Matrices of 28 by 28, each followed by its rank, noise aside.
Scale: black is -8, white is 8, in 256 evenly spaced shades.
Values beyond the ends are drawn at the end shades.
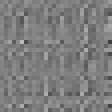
three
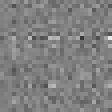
three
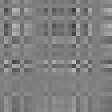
one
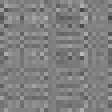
two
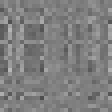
two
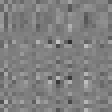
two
